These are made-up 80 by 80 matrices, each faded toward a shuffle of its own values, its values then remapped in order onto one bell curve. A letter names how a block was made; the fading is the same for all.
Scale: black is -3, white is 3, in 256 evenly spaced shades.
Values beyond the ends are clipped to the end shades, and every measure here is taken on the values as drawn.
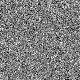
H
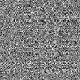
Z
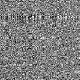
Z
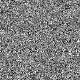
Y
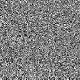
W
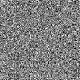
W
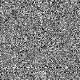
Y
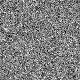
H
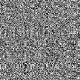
Z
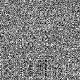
W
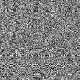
Z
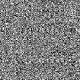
W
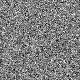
H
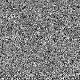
Y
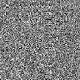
W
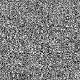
W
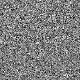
Y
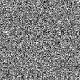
W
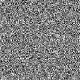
Z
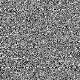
Y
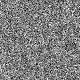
H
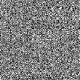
W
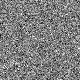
H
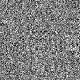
W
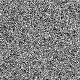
H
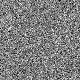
H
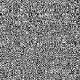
Z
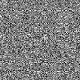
Z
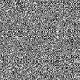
Z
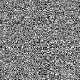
Z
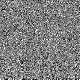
Y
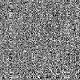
Z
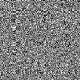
Z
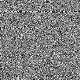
Y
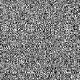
Z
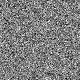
H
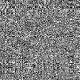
Z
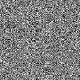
Z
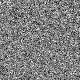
H
